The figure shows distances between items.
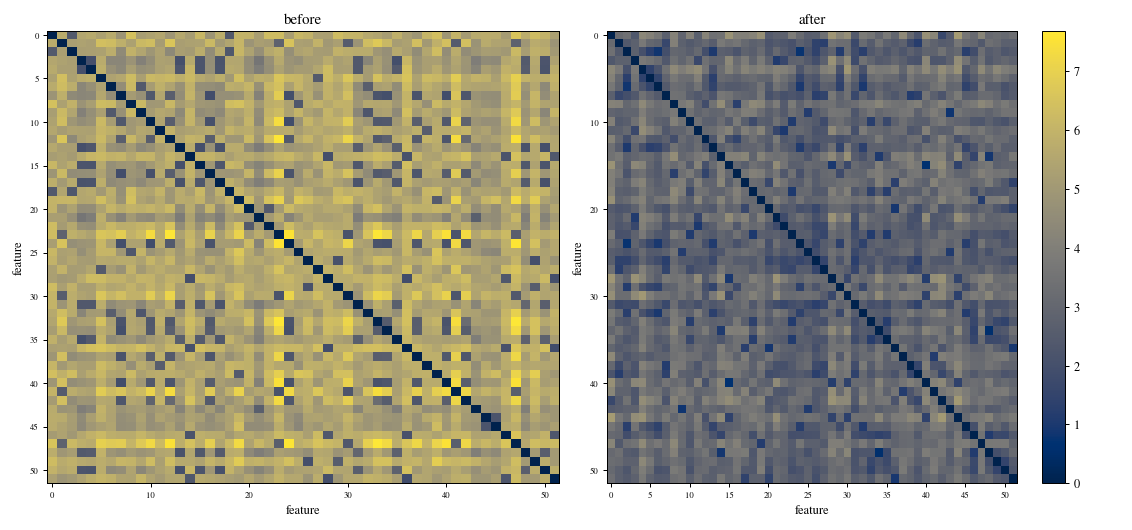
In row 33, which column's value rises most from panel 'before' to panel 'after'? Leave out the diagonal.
16
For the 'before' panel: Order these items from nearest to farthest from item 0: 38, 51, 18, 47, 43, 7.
18, 7, 51, 43, 38, 47
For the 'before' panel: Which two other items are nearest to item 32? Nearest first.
9, 6
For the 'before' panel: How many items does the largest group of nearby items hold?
10
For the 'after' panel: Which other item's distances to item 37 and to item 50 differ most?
41
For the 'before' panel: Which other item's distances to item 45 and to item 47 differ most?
44
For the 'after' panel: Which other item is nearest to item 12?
16
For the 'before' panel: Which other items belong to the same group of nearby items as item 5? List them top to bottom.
27
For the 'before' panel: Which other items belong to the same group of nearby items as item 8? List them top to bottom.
25
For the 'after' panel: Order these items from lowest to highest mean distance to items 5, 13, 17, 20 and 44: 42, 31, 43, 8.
31, 43, 8, 42
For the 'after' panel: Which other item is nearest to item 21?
3
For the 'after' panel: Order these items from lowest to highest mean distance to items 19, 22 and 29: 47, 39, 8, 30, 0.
47, 39, 8, 30, 0
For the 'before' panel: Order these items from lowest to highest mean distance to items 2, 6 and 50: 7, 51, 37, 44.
7, 37, 44, 51
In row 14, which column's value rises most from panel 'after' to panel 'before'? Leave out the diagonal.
34
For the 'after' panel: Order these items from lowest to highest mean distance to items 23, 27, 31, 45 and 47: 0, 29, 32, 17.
32, 29, 17, 0
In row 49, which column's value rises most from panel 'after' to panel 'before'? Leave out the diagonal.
33
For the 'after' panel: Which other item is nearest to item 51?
36
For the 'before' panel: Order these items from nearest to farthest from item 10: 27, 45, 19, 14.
45, 19, 27, 14
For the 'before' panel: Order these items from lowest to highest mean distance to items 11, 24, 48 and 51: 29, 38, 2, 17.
17, 38, 2, 29
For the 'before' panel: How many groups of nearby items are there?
14
